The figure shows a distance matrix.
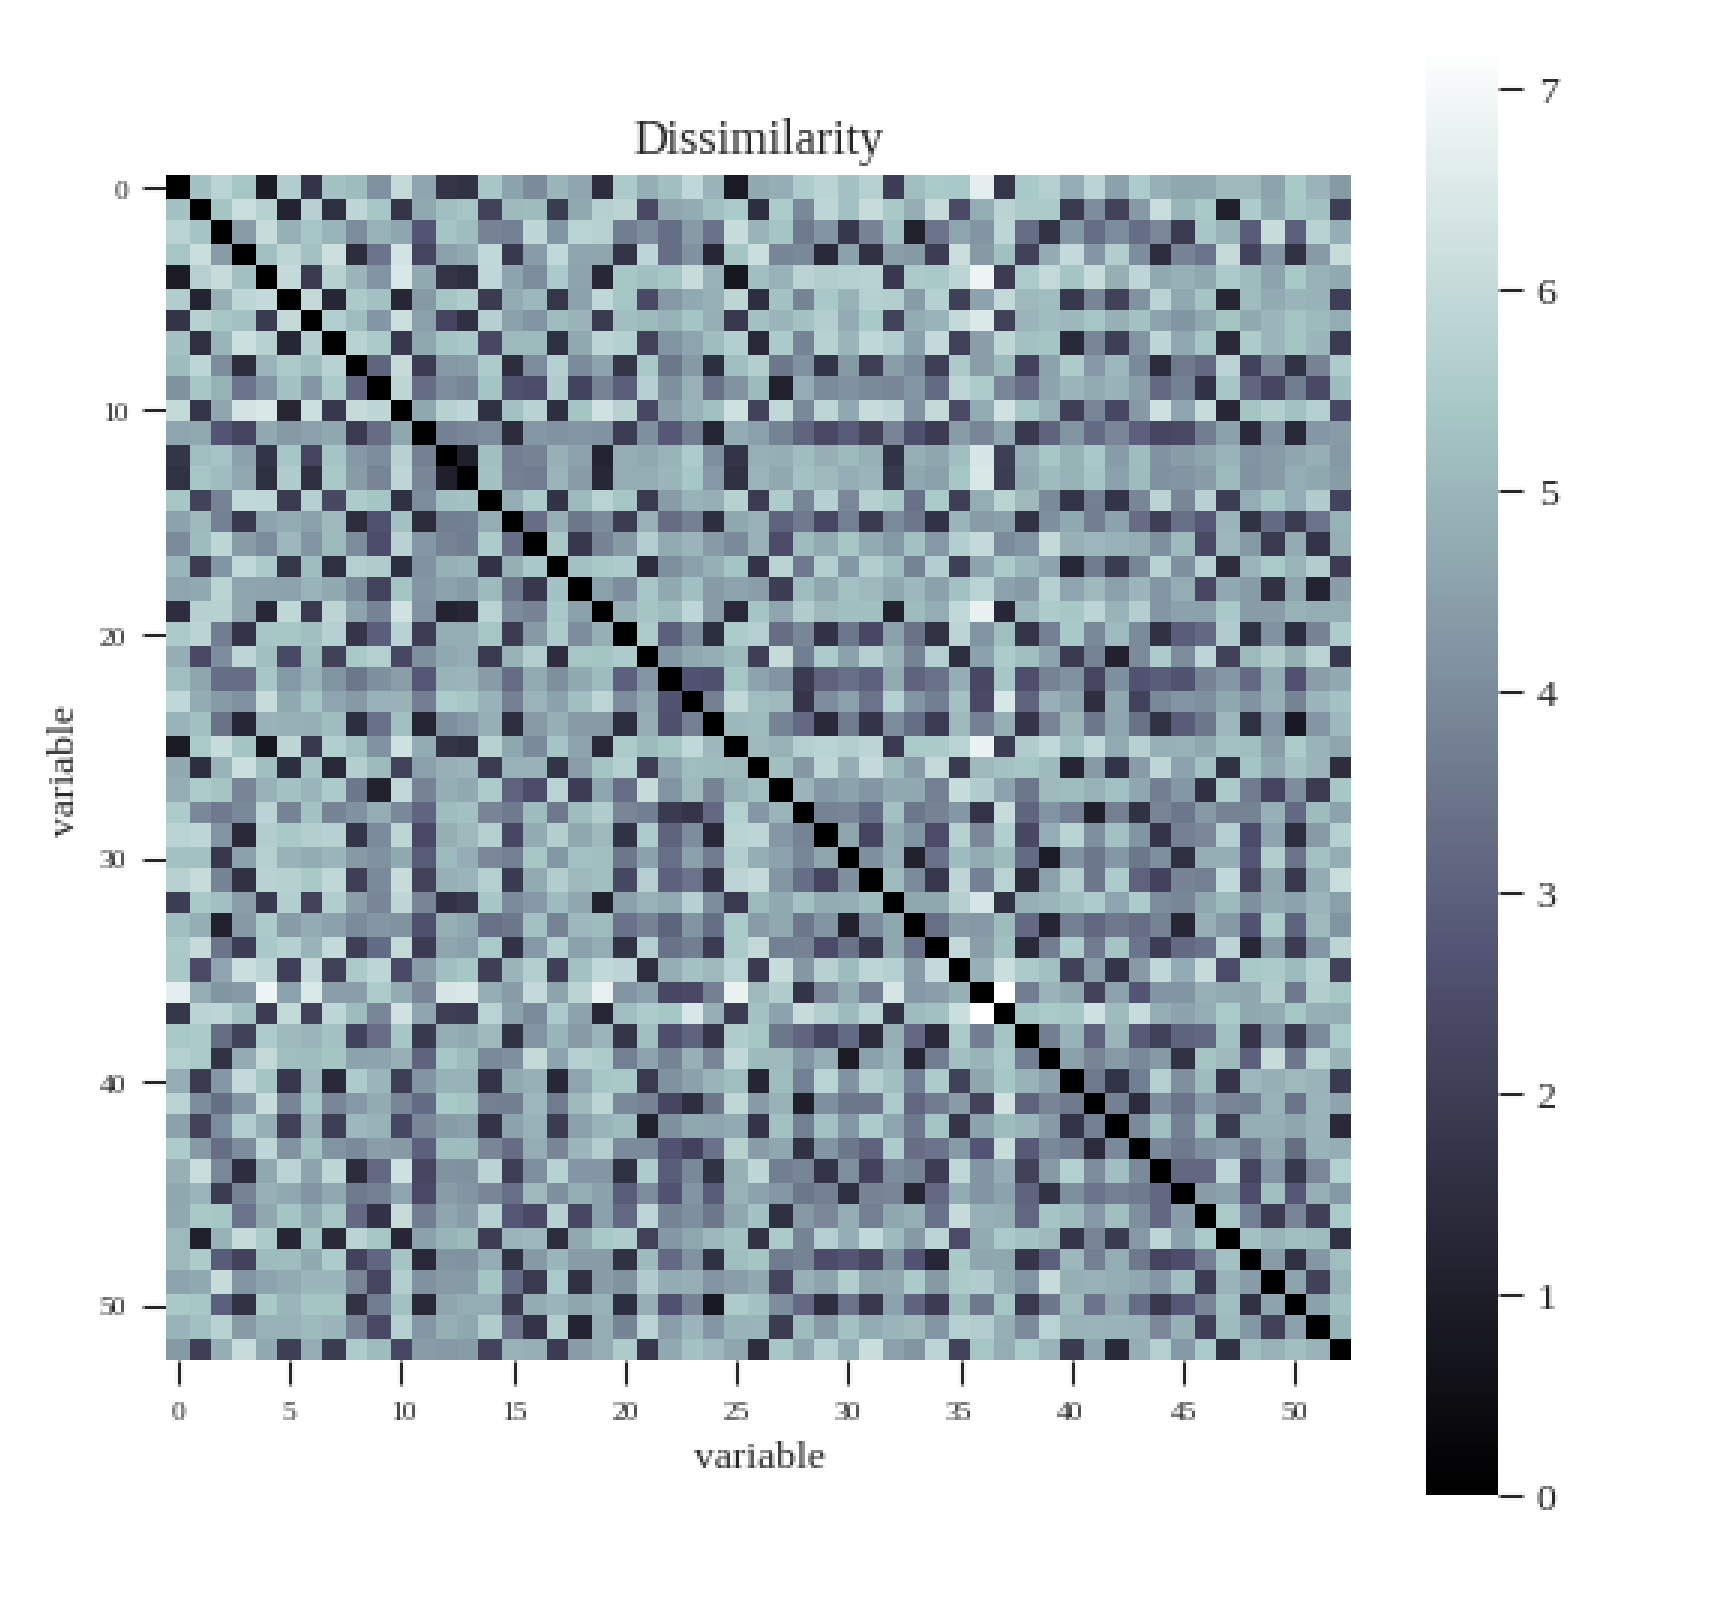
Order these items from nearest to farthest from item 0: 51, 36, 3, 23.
51, 3, 23, 36
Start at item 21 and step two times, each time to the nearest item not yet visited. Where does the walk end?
52
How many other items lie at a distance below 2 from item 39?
4
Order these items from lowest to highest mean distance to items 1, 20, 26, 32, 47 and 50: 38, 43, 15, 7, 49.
7, 15, 38, 43, 49
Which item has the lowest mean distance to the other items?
11
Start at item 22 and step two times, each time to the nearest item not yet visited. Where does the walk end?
41
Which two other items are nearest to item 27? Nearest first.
9, 46
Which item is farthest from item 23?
37
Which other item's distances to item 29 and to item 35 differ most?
3
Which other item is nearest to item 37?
19
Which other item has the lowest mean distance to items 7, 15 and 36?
28
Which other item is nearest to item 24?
50
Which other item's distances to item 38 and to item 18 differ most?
31
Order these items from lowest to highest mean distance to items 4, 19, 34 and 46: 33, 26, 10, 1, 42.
33, 42, 26, 1, 10
